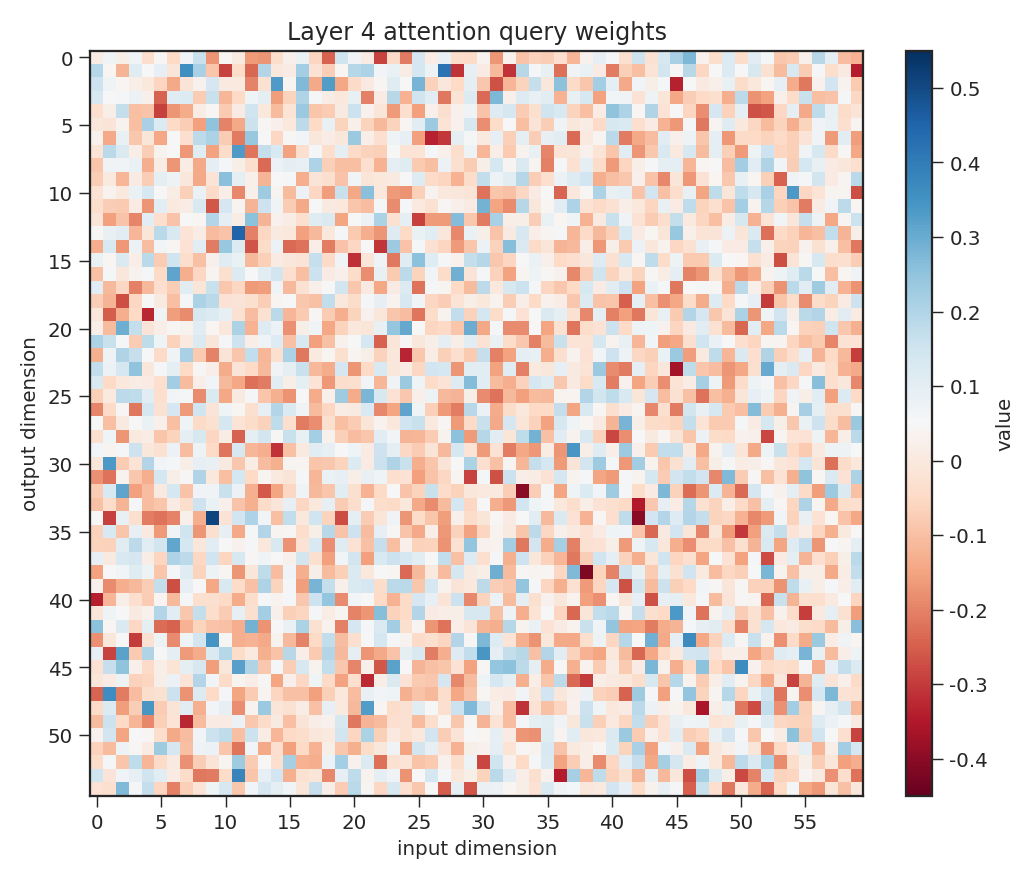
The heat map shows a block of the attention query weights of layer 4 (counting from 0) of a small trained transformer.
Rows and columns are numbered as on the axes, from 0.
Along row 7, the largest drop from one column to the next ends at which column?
12
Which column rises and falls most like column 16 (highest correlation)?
0
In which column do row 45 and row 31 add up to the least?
29
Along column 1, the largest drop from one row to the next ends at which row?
31
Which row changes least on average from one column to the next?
49
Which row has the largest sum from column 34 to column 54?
10
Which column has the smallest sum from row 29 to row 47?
27
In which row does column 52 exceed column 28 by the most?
23
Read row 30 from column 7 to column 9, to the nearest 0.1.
0 0.1 0.1
